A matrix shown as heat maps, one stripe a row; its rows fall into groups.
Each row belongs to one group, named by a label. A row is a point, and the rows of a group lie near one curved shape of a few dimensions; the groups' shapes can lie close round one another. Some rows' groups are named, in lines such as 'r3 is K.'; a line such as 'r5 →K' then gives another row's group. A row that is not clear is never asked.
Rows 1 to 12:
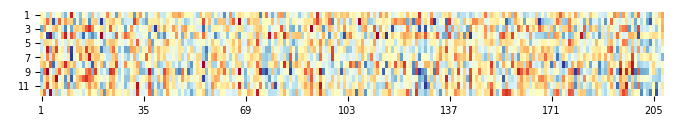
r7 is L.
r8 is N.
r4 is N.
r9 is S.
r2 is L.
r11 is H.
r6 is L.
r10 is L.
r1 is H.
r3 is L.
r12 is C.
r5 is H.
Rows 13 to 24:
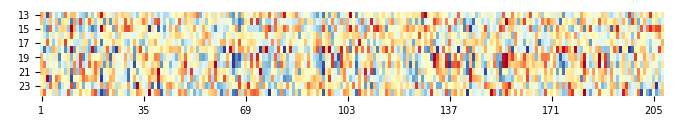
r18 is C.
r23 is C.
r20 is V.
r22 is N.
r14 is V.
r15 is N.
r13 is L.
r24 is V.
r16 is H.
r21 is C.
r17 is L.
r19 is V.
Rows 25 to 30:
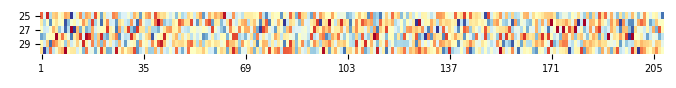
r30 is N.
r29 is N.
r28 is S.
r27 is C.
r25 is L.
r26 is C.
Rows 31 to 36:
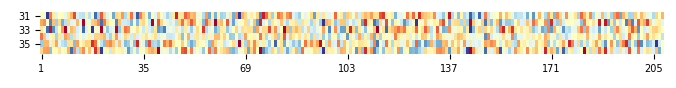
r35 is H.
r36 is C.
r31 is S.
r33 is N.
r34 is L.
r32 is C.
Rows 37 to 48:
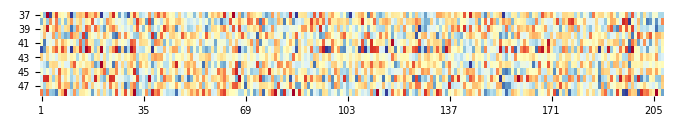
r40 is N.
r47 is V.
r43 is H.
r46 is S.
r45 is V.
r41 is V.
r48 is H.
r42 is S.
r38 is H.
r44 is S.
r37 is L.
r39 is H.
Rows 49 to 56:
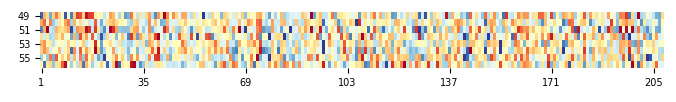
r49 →L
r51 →S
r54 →C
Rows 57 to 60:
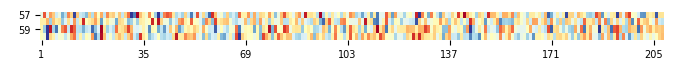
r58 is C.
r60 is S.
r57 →C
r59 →N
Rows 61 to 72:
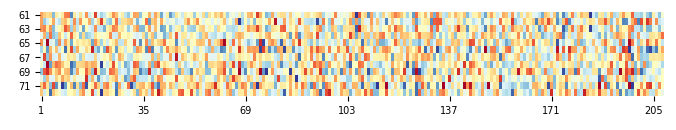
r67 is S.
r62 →V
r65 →H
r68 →L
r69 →S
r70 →V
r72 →C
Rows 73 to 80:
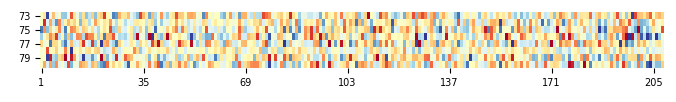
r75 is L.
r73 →N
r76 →H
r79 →N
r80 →V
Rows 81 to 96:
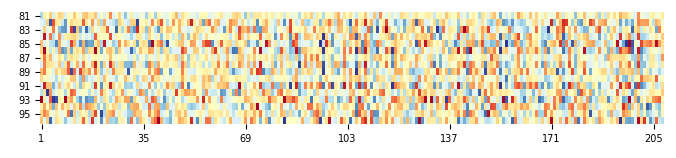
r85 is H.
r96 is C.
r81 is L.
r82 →N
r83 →C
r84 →S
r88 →V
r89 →C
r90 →H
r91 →S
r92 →S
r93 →L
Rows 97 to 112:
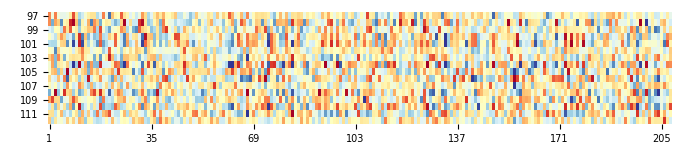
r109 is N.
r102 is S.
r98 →N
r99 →V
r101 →C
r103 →L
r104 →H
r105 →V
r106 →V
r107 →H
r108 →L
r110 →H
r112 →H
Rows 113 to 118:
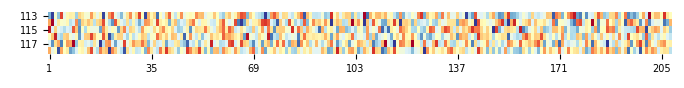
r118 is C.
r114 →V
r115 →L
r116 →N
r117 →N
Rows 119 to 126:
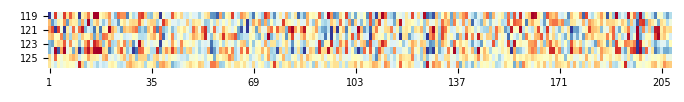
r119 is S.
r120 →V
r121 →L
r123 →S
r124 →L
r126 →H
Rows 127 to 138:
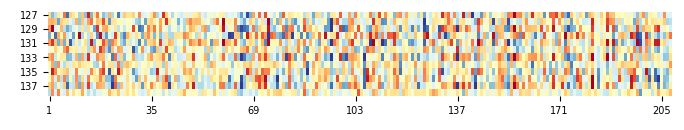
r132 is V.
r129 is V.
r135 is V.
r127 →V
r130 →H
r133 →V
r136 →V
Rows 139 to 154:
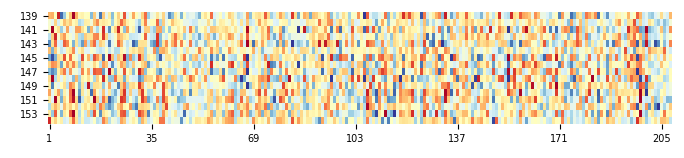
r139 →N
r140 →H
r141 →S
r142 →H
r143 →L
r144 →H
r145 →S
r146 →N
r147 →S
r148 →V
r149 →V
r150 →N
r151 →N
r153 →N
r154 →L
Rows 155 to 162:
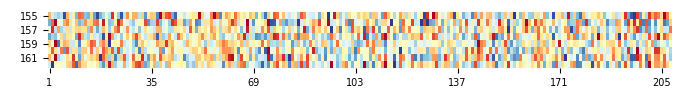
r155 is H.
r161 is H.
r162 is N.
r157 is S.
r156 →S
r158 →N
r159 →N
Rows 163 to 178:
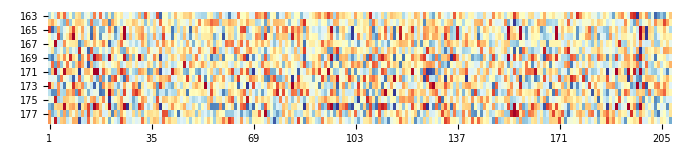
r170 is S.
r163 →H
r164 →H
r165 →N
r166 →N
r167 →L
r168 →H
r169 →S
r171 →S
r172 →C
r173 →L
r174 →N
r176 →S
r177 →V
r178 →L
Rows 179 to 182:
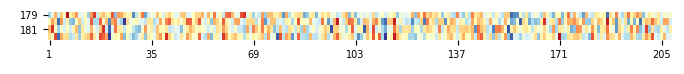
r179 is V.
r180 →C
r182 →N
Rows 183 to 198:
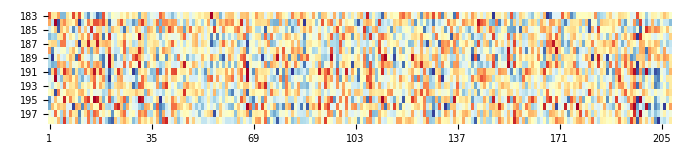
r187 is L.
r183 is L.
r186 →S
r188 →V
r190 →S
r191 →L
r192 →L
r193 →V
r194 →S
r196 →H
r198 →V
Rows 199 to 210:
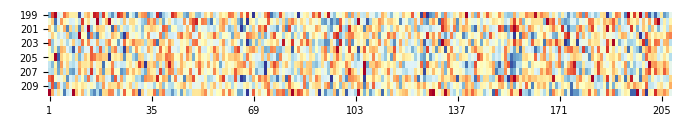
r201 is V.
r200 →L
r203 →V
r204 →C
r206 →N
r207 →N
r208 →V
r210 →L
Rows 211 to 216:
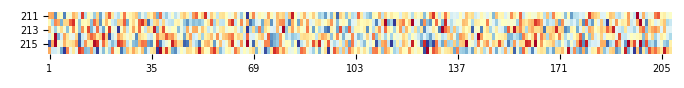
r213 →V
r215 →S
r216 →H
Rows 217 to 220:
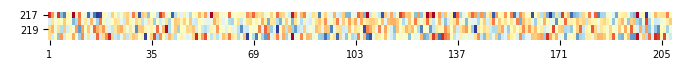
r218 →H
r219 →C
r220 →V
